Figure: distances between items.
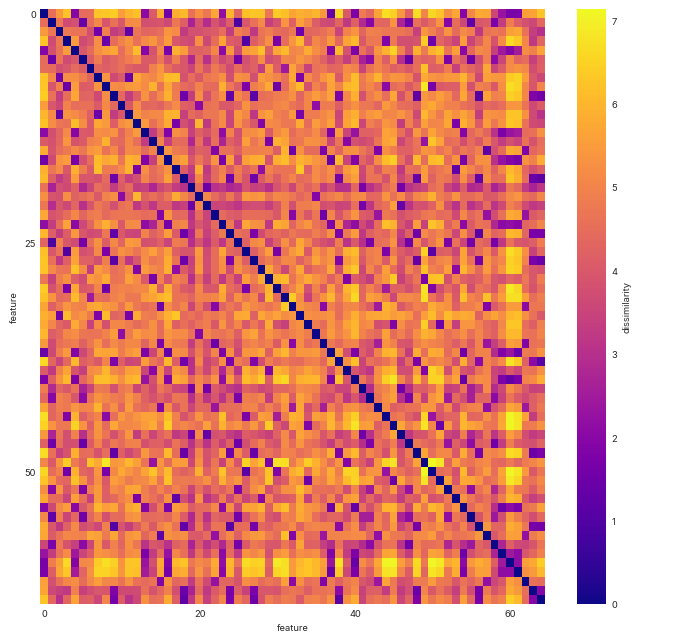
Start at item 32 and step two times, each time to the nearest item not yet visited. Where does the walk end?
57
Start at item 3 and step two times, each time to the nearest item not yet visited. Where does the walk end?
50
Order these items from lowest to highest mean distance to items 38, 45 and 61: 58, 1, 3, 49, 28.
58, 1, 28, 3, 49
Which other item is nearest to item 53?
17
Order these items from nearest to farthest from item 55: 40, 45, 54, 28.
54, 40, 28, 45
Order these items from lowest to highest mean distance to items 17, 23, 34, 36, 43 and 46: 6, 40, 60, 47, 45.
47, 6, 45, 40, 60
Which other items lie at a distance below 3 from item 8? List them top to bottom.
3, 26, 30, 44, 50
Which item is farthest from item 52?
33
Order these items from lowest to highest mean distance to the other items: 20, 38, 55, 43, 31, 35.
55, 38, 43, 20, 35, 31
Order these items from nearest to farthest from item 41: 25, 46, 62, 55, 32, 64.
46, 55, 25, 64, 62, 32
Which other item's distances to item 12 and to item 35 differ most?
20
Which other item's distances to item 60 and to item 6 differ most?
31
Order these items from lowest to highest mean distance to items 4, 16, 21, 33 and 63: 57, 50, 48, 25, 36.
25, 48, 36, 57, 50
